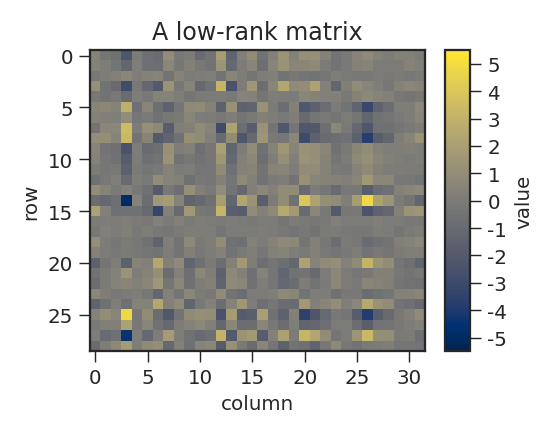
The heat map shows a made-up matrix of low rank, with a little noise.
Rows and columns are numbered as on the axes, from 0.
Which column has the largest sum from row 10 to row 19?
12
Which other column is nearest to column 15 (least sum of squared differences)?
7
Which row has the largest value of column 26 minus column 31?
14
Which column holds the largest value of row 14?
26
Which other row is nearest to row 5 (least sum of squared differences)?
8
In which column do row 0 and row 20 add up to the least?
3
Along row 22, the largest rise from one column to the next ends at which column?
13
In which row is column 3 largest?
25
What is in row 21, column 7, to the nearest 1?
-1
